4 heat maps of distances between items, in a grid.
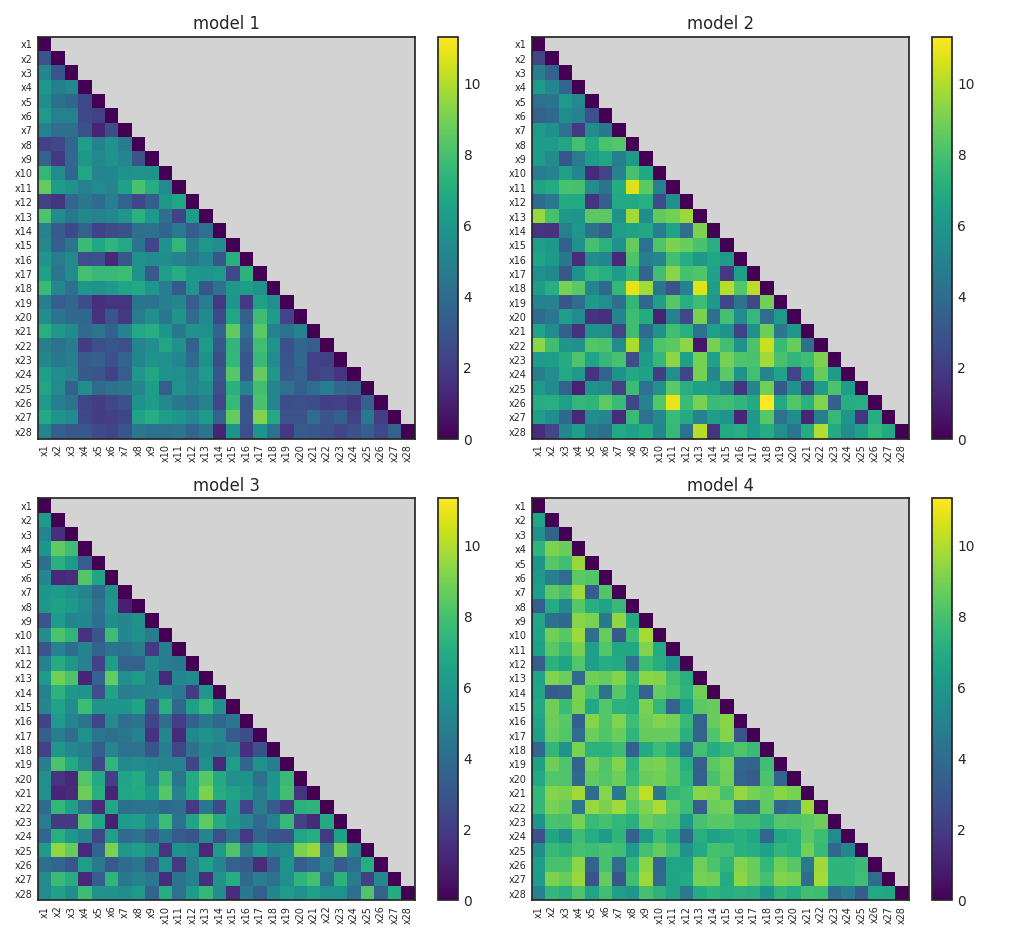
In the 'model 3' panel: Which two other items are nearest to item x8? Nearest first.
x7, x12
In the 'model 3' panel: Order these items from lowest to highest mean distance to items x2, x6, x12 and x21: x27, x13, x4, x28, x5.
x5, x28, x27, x4, x13
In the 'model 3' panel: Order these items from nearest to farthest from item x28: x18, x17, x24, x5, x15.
x15, x17, x24, x18, x5
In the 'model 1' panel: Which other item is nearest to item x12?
x2
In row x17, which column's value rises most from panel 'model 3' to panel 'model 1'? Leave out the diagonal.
x26
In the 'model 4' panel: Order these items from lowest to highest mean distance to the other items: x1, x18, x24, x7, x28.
x1, x24, x28, x18, x7
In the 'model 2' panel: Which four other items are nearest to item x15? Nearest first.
x17, x19, x3, x9
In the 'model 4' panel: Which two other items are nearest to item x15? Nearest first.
x11, x12
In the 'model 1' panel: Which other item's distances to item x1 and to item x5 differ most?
x27
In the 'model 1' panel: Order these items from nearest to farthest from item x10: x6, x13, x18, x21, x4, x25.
x25, x13, x18, x6, x21, x4
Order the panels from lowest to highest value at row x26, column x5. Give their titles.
model 1, model 4, model 3, model 2
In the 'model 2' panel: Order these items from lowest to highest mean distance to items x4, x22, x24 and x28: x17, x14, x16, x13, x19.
x16, x14, x19, x13, x17
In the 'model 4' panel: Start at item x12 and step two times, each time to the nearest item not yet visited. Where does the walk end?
x24
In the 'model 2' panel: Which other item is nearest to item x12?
x5
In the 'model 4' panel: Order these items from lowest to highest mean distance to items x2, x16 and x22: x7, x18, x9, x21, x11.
x9, x18, x11, x7, x21
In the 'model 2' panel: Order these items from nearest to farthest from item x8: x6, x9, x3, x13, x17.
x9, x3, x17, x6, x13
